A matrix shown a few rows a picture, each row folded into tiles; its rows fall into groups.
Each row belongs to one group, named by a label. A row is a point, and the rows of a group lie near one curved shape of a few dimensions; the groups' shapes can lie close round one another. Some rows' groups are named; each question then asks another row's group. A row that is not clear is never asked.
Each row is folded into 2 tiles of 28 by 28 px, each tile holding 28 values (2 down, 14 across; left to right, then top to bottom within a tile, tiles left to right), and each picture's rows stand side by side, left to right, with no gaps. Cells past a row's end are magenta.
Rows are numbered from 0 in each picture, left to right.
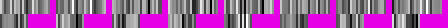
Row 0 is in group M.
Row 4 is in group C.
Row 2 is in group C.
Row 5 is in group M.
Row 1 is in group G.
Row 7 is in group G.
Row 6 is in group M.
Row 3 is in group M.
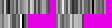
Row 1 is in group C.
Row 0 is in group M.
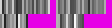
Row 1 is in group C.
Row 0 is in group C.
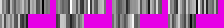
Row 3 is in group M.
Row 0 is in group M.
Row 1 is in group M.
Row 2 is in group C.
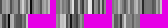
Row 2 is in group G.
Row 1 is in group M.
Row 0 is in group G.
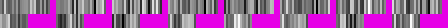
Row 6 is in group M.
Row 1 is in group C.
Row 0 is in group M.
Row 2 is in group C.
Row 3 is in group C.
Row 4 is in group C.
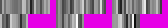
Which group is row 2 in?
M
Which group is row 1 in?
C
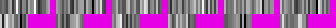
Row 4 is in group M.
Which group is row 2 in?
M
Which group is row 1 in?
C
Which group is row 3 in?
M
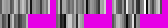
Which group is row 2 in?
M
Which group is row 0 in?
G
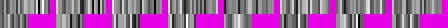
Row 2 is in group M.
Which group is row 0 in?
M
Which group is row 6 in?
M
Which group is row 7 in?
C
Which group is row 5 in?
C
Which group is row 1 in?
M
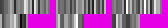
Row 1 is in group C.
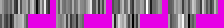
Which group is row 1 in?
M
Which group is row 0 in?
C
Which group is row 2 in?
G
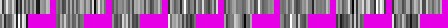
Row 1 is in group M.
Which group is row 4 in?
G
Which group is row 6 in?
C
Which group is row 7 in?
G
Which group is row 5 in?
C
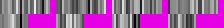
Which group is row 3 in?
G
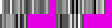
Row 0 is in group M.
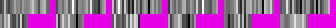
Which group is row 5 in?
C
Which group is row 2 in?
C
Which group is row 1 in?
G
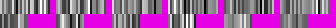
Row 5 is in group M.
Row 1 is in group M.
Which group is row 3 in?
C
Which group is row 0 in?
C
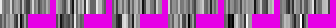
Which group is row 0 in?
M
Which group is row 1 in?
C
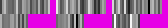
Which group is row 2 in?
C
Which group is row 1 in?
M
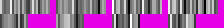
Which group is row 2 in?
C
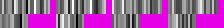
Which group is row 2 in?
M
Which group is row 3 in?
M
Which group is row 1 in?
G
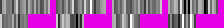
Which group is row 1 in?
G
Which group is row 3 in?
C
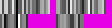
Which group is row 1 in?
M
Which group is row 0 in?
C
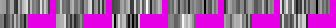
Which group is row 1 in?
M
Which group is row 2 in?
G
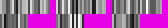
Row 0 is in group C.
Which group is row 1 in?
C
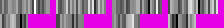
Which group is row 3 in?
G
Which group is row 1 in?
M
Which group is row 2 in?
C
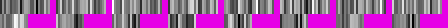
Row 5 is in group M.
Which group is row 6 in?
C
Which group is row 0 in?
C
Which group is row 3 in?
G
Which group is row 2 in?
M
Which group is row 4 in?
M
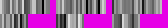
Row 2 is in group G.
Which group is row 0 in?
M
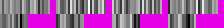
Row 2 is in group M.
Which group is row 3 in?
G
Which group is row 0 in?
M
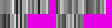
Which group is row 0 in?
C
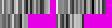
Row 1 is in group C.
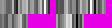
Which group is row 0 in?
C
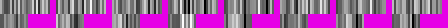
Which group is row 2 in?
M
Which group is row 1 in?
G
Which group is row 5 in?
C
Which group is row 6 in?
G
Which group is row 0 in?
M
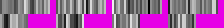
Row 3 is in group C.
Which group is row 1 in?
G
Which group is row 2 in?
C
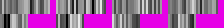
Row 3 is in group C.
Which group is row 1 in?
C
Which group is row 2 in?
M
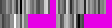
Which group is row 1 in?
M
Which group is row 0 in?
C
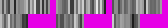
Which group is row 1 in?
C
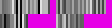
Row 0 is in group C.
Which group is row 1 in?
M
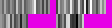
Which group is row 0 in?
M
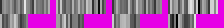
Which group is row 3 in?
G
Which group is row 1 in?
M
